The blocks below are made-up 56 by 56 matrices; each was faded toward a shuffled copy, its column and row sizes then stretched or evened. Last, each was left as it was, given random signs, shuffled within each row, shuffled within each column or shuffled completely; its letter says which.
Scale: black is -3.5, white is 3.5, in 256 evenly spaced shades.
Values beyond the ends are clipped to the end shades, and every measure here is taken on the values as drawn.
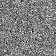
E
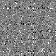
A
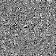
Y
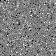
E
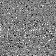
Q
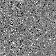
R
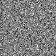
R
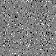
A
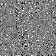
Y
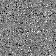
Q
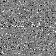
Q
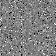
R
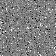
R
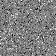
E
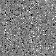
R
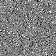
Q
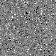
R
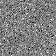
E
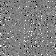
A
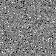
E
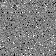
Q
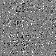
Y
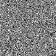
R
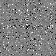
Y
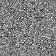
Q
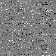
Y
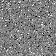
E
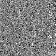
R
